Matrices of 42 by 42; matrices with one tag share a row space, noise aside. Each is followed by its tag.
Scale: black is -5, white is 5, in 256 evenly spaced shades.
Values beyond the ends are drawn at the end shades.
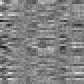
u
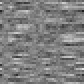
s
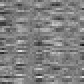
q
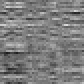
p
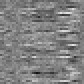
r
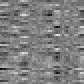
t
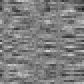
s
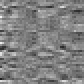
u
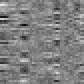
t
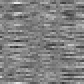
s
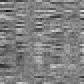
q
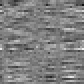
s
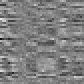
u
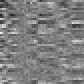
u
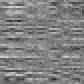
p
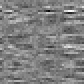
s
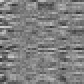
u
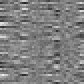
t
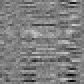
r
